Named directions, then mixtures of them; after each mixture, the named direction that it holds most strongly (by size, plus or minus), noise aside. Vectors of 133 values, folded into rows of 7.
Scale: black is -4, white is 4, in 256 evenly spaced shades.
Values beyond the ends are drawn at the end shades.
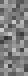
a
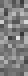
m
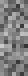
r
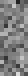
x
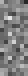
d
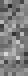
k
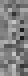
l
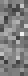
r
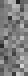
x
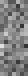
r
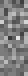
m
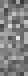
m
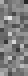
d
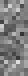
k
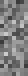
a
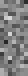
d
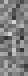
a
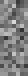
a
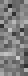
k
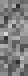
r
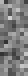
d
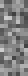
d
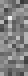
m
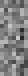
l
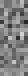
m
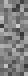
a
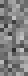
a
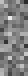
d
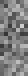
r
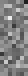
d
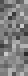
r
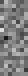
a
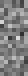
m
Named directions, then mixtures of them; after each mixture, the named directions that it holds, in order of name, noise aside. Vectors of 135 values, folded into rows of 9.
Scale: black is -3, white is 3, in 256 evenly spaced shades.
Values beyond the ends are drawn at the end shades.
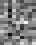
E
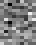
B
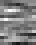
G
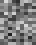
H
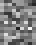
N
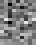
B, E.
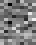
B.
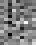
B, E.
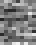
B, G.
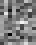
E, H.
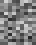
H.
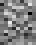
B, N.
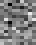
B.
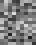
H.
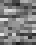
G, H.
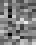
E.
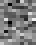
B.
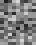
H.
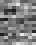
G, H.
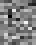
E, N.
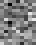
B.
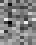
B, E.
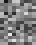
H.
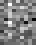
B, E.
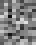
E.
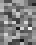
N.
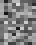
H, N.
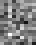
E.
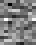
B, G.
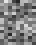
H.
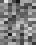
B, H.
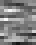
G.
